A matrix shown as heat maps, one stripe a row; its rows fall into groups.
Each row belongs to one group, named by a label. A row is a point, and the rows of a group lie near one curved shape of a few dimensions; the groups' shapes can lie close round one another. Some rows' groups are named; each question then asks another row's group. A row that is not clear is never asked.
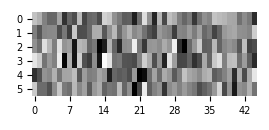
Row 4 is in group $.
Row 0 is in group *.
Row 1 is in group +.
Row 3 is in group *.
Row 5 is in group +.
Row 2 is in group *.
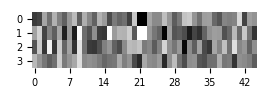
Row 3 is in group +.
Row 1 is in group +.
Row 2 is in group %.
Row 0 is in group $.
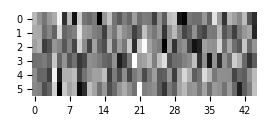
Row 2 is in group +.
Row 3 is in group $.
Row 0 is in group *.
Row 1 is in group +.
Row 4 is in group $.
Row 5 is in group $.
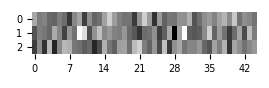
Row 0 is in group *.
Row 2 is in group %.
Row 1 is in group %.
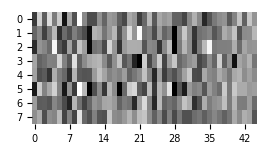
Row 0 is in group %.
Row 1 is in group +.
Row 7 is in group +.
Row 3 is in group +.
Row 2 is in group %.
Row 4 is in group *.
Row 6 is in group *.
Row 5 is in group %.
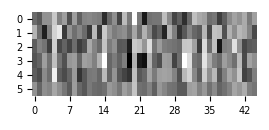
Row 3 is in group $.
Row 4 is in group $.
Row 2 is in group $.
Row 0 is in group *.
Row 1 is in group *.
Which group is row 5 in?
*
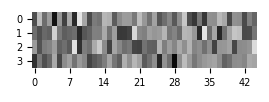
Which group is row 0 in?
%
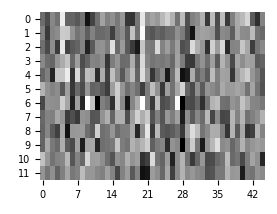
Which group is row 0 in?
$
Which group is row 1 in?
*
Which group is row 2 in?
$
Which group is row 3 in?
*
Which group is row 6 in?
%
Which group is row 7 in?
+
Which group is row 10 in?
+
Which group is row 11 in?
+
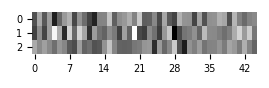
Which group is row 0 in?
%
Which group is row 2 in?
*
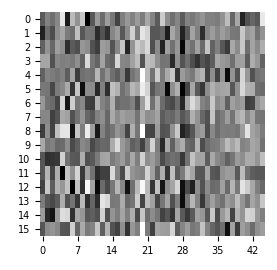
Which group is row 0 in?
$
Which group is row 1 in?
%
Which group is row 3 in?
+
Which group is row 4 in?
$
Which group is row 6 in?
$
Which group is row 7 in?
*
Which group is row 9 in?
*
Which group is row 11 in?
%
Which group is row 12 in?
%
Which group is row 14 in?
*
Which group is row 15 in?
$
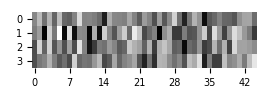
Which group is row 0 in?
+
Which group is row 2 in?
%
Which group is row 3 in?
+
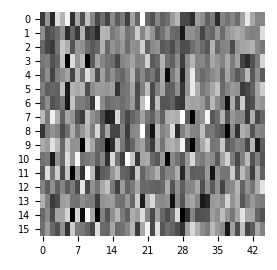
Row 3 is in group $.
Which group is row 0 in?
%
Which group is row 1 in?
+
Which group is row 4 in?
%
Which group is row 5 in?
$
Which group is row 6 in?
$
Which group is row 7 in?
*
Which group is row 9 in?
*
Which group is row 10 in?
%
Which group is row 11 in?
%
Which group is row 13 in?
+
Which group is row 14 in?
%
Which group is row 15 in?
$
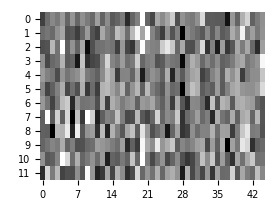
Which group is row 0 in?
$
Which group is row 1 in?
+
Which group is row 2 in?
$
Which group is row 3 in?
+
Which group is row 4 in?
+
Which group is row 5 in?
+
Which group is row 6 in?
*
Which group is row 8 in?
%
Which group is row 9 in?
$
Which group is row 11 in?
%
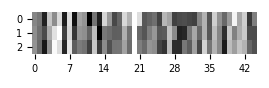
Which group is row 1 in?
*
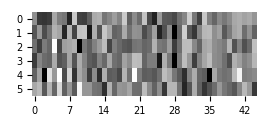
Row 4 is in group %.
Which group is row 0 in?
*
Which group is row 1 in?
%
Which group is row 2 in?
$
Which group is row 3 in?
%
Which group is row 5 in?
+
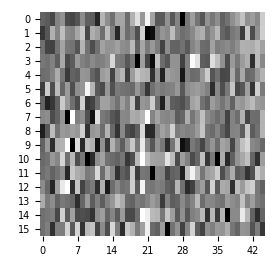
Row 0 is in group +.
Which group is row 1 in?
$
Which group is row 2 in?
*
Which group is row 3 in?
$
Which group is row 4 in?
+
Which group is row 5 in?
%
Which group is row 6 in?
*
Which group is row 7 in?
$
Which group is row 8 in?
$
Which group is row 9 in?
%
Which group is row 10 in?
$
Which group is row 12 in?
*
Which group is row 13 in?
*
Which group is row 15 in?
%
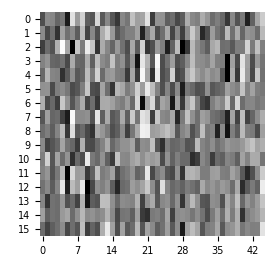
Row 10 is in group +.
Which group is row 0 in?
$
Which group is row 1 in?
+
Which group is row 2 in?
%
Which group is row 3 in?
$
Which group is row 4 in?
$
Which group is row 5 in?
+
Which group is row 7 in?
$
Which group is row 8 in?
$
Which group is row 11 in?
$
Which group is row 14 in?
+
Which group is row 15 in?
+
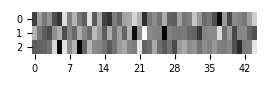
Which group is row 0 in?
$
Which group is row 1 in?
+
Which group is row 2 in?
$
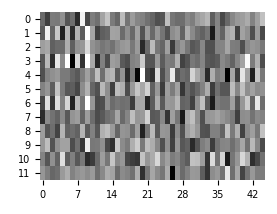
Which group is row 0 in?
+
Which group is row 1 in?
%
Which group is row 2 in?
+
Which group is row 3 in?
%
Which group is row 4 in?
$
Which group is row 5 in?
+
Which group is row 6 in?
%
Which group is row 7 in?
%
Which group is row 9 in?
+
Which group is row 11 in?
+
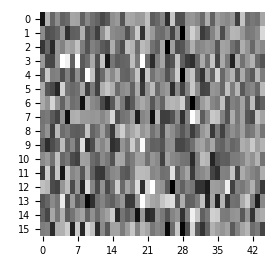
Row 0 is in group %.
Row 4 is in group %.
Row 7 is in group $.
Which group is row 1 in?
+
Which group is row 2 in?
%
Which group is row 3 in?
*
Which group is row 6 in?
*
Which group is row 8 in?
+
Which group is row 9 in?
*
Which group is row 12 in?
+
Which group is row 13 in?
$
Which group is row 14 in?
$
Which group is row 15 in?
%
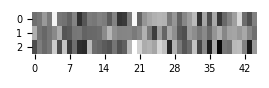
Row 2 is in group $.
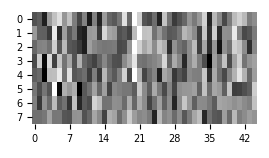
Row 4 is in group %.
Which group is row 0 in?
%
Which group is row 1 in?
$
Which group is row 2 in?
$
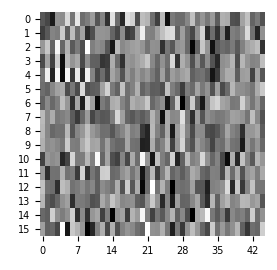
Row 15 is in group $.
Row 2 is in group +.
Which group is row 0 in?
%
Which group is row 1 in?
$
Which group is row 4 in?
%
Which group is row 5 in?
+
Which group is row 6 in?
%
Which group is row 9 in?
+
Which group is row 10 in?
$
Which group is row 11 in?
+
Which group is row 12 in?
+
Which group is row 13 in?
*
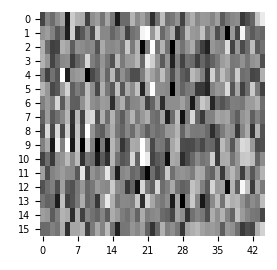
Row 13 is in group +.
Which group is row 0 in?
$
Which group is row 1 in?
$
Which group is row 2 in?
+
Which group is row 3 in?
+
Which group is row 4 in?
$
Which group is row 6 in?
+
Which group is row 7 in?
%
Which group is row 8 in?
%
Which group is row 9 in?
%
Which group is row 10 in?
%
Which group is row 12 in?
$
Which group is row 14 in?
*
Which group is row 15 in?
$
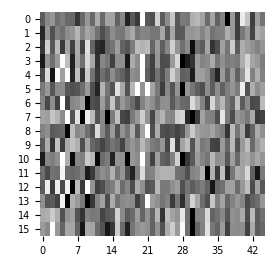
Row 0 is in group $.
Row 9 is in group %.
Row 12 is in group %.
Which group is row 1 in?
%
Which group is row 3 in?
%
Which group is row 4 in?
%
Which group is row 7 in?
*
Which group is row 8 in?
$
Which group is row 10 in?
%
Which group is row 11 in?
$
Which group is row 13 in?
$
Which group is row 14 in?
*
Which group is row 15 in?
*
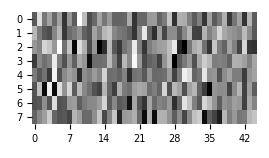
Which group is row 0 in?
%
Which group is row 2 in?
*
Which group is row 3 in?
%
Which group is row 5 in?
%
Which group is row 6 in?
$
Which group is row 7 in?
+
